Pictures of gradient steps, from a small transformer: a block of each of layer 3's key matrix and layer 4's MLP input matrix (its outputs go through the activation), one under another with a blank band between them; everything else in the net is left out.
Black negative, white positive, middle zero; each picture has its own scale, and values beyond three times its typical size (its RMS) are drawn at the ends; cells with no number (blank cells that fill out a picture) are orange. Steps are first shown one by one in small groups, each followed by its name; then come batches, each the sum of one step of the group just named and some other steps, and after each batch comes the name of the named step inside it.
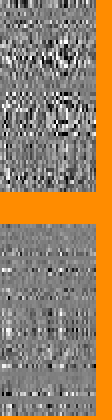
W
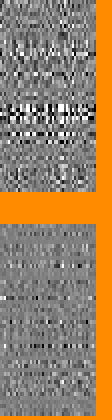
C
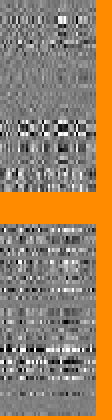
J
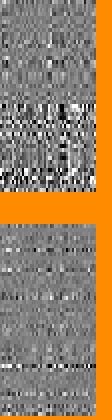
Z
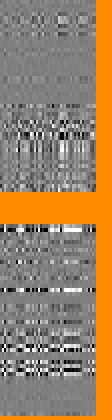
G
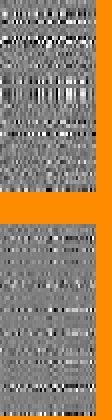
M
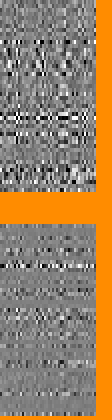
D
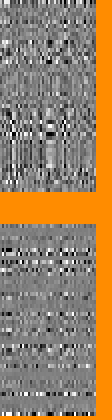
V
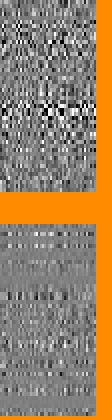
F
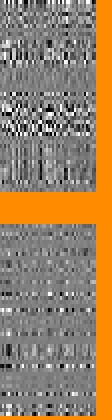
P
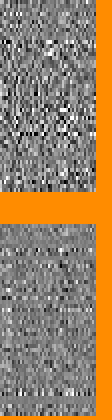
W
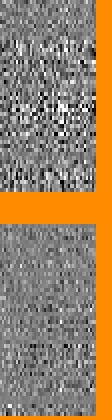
C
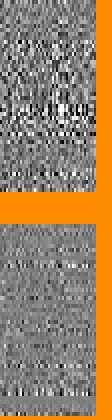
C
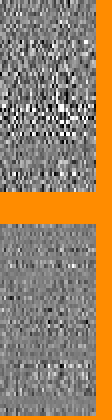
C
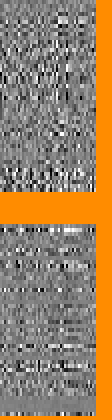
G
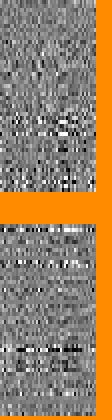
D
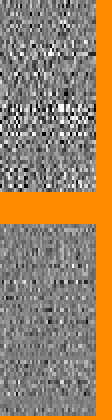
C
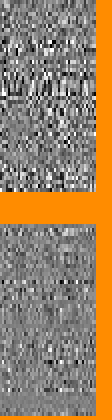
F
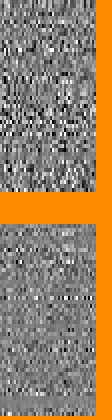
V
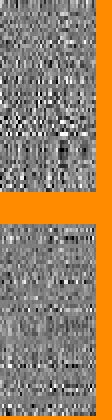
M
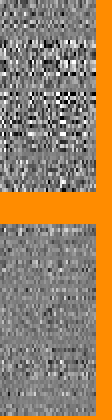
W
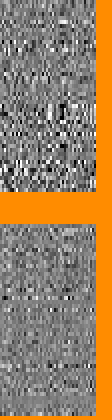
Z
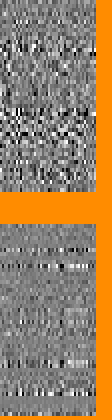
M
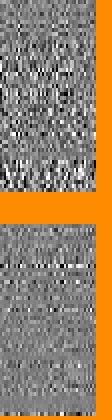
F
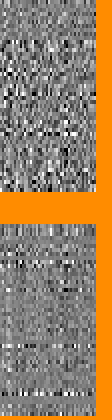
V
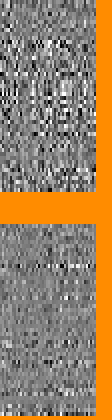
M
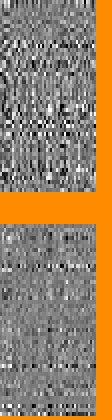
Z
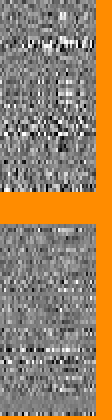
J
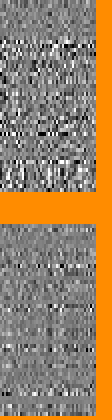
W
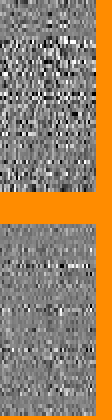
W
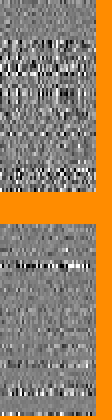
V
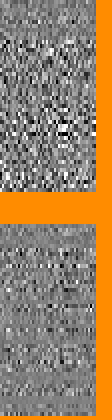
W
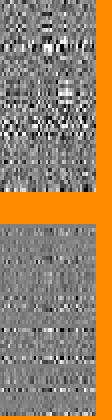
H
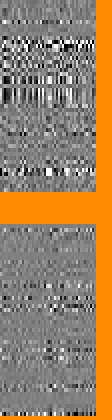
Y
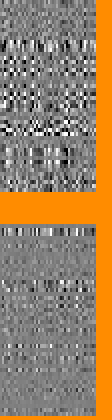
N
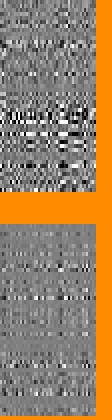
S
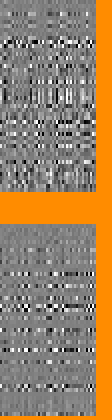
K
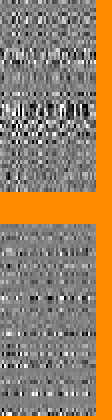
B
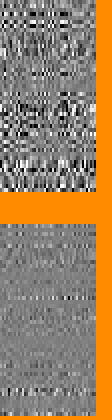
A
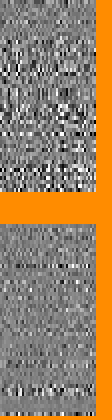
S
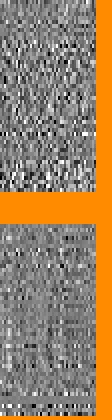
Y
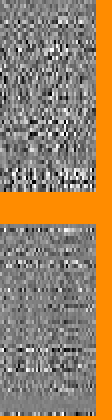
Y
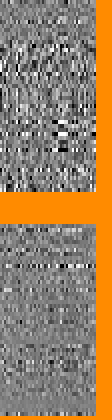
H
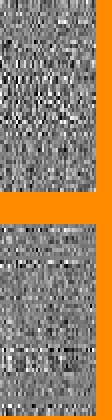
K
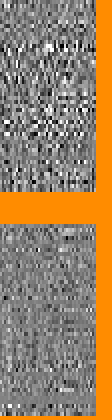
H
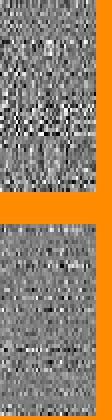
N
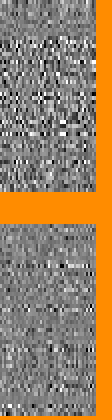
K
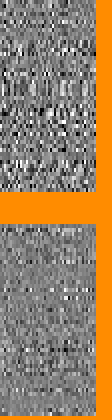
A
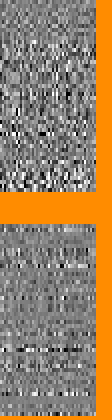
B
